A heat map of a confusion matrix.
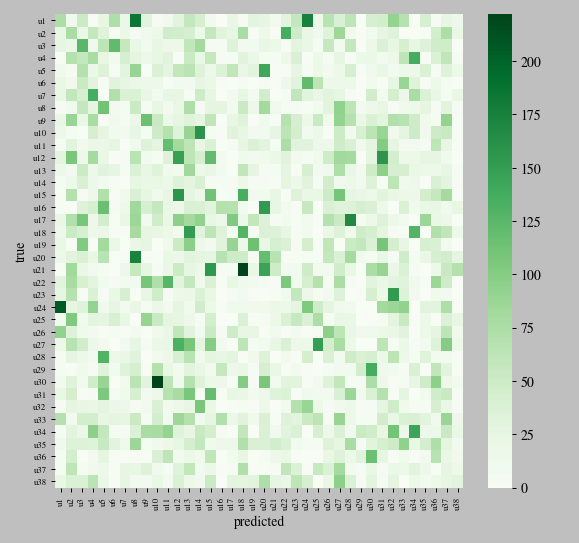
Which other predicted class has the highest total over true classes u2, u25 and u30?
u10
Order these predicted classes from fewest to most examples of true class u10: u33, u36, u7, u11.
u7, u33, u36, u11
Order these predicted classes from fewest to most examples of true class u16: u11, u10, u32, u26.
u32, u11, u26, u10
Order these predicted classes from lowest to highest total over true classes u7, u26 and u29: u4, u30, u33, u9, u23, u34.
u9, u33, u23, u34, u4, u30
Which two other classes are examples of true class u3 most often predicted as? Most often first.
u6, u14
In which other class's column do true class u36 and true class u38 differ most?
u30
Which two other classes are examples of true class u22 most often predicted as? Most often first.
u11, u9
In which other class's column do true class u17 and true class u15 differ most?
u28
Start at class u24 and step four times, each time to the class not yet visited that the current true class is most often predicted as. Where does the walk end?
u20
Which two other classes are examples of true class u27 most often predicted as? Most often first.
u25, u12
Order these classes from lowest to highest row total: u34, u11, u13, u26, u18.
u26, u13, u11, u18, u34
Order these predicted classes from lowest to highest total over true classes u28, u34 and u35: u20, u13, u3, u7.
u7, u3, u20, u13
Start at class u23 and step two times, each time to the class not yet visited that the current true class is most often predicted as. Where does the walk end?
u14
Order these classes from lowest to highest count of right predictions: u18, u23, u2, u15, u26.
u23, u2, u26, u15, u18
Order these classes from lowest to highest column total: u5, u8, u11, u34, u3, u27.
u34, u11, u3, u5, u8, u27
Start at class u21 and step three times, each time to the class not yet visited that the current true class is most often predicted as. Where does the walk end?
u31
